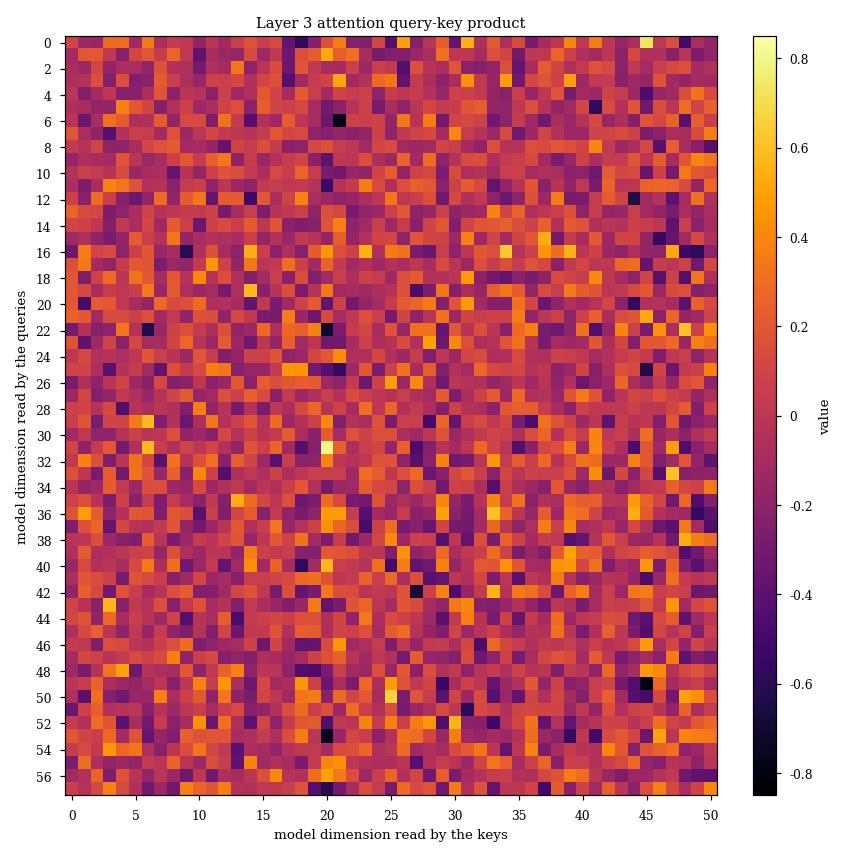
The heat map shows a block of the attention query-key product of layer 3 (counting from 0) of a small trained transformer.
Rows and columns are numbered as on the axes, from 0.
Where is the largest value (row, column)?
31, 20
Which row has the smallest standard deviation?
24
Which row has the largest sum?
54
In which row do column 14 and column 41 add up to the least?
5
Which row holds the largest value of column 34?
16
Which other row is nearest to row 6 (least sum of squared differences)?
23
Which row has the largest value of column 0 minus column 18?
0
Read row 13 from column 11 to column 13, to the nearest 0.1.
0.1 -0.3 -0.1
